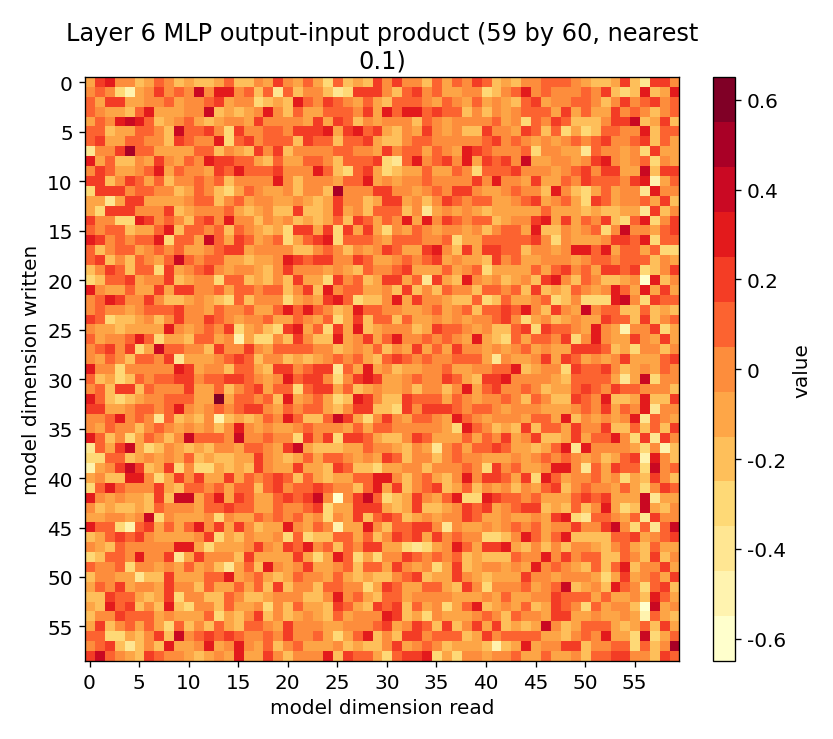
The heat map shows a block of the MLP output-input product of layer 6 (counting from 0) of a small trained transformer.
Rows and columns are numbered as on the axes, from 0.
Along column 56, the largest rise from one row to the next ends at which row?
21
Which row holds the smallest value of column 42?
26
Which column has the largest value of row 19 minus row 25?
54
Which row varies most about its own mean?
42
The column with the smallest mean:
57
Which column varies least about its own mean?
43
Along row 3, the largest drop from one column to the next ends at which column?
13
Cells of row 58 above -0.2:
51
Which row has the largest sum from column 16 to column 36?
3
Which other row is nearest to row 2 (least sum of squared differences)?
15
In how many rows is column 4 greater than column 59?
23
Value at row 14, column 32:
0.3
